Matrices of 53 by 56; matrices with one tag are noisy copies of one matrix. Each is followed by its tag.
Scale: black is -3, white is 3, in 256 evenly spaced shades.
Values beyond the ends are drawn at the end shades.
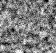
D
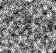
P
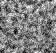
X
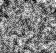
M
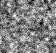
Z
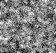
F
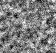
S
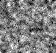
Z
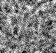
X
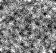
P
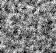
X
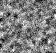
S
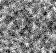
P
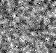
Z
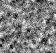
S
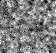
Z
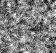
Z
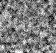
D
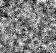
M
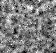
X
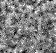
X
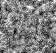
X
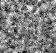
X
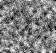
P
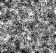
F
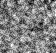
Z
